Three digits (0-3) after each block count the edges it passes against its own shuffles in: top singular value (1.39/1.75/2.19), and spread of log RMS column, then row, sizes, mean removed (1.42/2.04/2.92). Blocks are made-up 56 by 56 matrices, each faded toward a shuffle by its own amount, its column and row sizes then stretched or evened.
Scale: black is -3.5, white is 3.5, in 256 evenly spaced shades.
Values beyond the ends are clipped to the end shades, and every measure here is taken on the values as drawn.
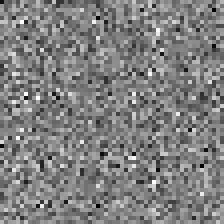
0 1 1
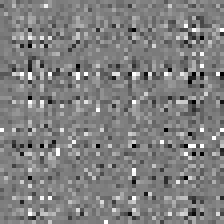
3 2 2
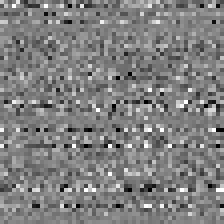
2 0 3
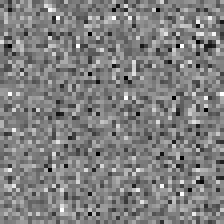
1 1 1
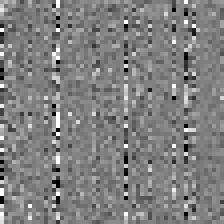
1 3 0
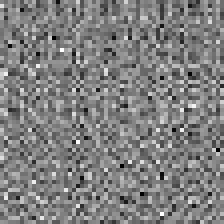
3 1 0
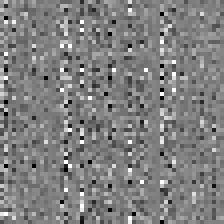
0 3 0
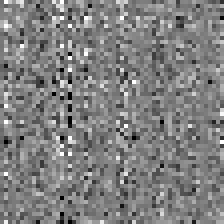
1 3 1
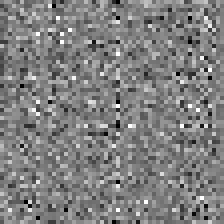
1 2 1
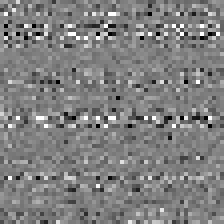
3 0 3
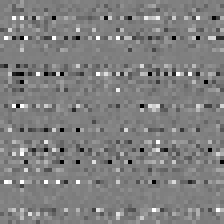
2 1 3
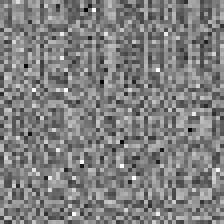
3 0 0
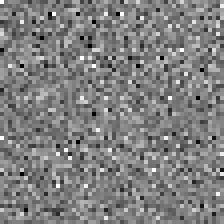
0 0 1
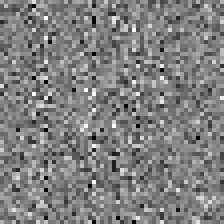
1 2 0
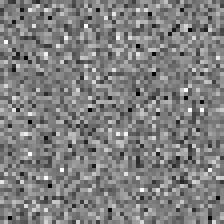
1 0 0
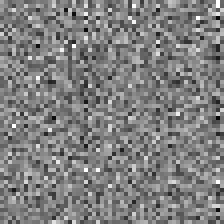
2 2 0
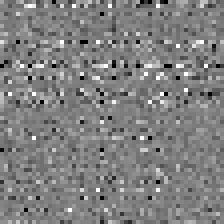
0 1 3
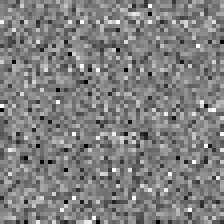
0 0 1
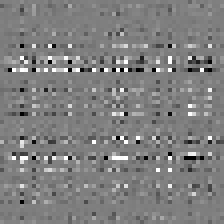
3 2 3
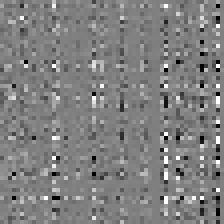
2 3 2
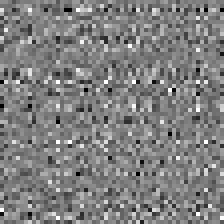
3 2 2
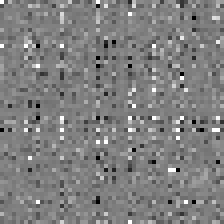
1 2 2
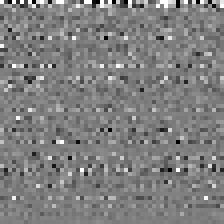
2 0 3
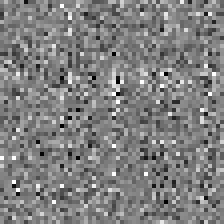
1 2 1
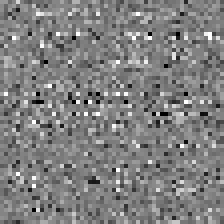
0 1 2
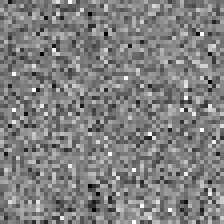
1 1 0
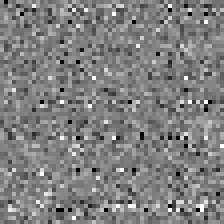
1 1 2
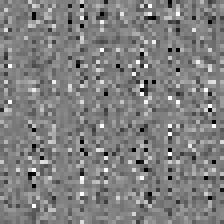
1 3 1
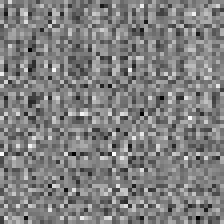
3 1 2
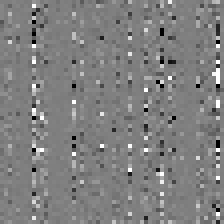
1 3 0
